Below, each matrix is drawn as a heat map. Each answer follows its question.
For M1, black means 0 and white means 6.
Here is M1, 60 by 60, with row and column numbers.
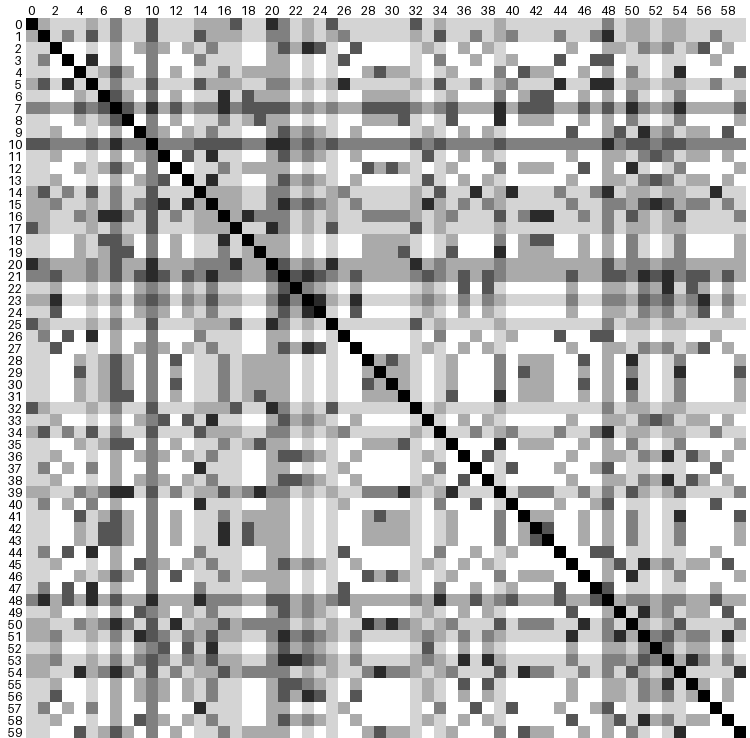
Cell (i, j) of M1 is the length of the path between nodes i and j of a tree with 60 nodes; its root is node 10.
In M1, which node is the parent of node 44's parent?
48
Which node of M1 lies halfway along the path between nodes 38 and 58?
21
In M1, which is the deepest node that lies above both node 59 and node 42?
7
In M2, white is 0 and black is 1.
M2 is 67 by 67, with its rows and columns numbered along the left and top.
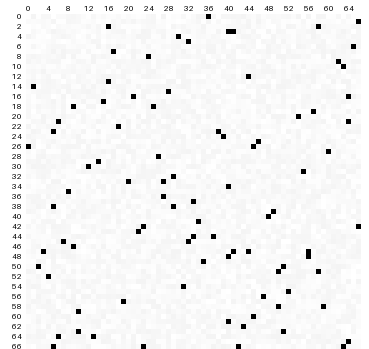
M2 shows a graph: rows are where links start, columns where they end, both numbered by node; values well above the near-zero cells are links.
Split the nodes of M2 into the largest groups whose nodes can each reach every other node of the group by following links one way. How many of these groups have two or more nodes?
9
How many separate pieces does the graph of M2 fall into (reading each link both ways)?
6
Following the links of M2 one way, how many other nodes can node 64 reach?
5
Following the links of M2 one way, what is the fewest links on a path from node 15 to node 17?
5
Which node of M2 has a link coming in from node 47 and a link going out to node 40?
node 3
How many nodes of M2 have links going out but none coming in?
1
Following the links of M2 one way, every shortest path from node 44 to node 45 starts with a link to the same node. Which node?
node 33
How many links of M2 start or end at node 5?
4
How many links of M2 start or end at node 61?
1
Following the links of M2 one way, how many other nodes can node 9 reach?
6
